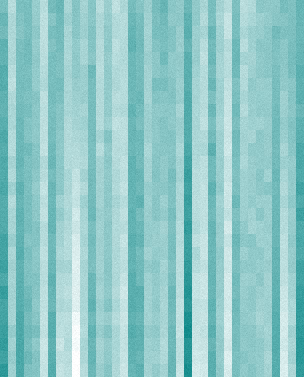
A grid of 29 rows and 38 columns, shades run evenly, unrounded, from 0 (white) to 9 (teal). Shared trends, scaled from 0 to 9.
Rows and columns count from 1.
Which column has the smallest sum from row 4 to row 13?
29
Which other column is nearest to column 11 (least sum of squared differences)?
9
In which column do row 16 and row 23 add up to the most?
24
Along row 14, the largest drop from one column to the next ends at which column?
25
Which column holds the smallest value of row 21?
10
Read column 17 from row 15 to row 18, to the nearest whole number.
6 6 6 6
